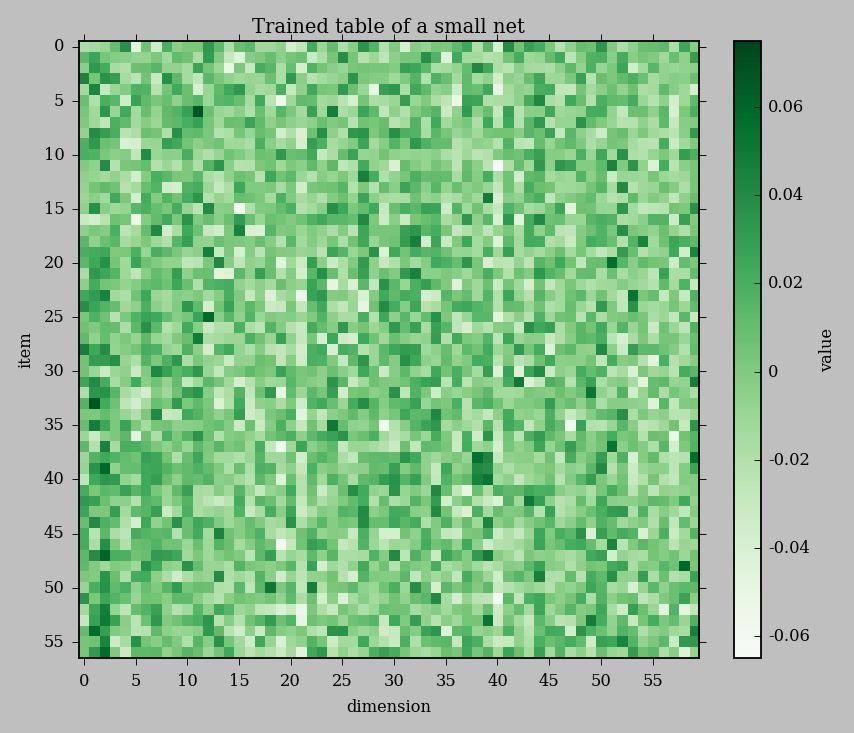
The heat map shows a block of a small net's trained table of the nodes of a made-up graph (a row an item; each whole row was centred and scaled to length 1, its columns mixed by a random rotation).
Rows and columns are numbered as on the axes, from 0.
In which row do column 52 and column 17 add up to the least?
52
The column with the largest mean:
2
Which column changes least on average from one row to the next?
6
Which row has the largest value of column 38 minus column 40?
38
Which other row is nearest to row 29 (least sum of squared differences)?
21
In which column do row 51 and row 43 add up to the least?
36
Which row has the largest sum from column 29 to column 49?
40
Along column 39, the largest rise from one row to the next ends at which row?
47
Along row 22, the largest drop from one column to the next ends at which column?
24
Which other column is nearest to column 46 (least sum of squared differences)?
33
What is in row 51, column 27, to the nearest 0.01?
0
